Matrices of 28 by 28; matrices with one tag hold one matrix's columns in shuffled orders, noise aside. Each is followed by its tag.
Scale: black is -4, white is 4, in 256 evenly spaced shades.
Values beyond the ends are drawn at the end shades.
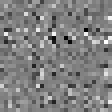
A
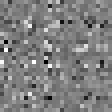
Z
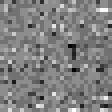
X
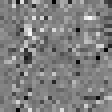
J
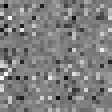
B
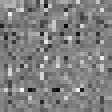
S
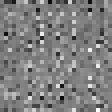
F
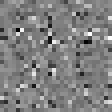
A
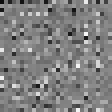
F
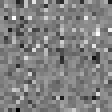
J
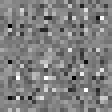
B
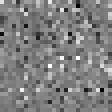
S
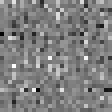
S
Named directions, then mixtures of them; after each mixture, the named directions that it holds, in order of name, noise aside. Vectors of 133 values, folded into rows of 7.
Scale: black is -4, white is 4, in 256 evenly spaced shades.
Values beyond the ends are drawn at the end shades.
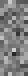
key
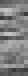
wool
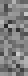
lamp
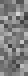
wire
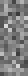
lamp, wire.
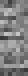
key, wool.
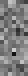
key, lamp.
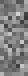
wire.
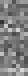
lamp, wool.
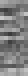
wool.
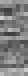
wool.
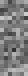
key, wool.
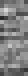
wire, wool.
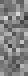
wire.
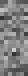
key, wool.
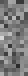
key, wire.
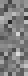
key, lamp.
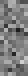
key, lamp.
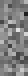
lamp, wire.
